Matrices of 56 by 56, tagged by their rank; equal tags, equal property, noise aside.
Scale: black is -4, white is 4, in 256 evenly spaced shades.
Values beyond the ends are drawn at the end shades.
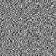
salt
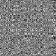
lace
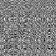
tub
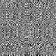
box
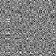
box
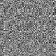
salt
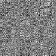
salt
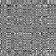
box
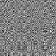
box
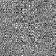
lace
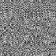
salt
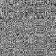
salt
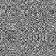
tub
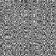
lace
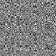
tub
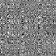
tub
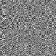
lace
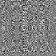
box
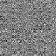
salt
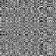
box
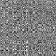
salt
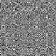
salt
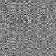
tub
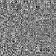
salt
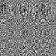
tub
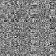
lace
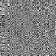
tub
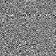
salt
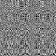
box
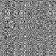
lace
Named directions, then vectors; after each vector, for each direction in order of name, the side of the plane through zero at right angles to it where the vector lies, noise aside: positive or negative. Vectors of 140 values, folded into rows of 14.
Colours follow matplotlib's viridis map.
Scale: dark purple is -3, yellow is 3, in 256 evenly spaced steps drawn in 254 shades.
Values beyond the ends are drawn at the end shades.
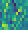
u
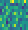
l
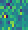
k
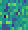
negative, negative, negative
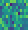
negative, positive, positive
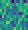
negative, negative, positive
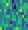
negative, negative, positive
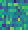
negative, negative, negative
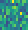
positive, positive, negative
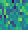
negative, negative, positive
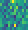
negative, positive, negative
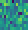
negative, negative, positive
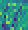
negative, negative, negative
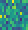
positive, positive, negative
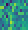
positive, negative, negative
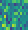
positive, positive, positive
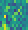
positive, positive, positive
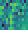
positive, negative, negative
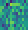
positive, negative, negative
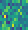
positive, positive, positive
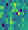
positive, negative, negative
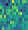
positive, positive, negative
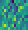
positive, negative, positive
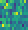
negative, positive, positive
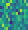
negative, positive, positive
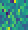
positive, negative, positive
